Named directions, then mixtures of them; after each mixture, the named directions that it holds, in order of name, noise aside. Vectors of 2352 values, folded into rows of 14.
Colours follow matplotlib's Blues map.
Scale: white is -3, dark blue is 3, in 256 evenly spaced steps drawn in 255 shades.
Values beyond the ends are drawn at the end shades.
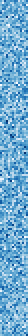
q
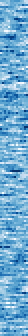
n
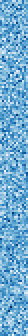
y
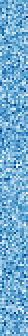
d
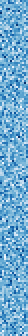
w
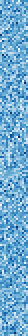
q, w, y.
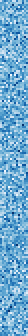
y.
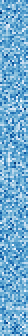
d, q, w.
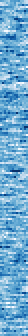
n.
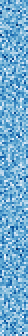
w.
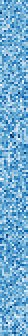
q, w, y.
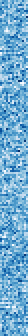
d, n, y.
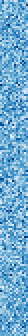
q.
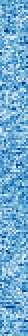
d, n.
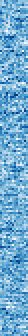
d, n, q.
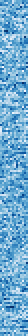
d, n, y.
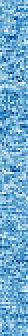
d, n, y.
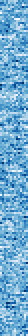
n, q, w.
